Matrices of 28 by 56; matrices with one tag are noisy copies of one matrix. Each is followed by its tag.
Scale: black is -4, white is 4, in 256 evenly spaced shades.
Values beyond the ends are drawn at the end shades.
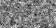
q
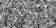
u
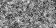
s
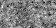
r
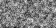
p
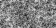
r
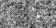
r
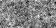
r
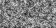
p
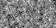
s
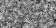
u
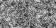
r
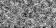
p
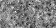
r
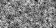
s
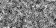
u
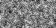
u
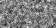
u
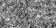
r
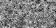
u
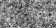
r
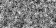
u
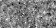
r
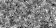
q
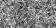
r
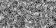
u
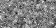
u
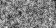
s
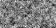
q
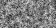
s
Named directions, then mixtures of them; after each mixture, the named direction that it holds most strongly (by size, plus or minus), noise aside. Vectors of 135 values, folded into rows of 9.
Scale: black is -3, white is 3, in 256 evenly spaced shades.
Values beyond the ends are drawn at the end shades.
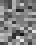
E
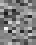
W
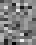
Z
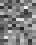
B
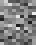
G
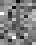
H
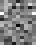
G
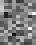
E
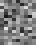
W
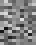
G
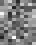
H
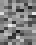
E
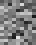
E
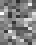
H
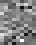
Z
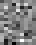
Z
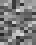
E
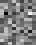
W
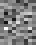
W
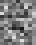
B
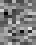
W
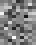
H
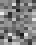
H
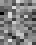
H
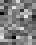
H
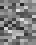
B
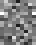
G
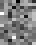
H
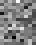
B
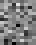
Z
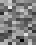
E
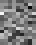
E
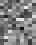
B
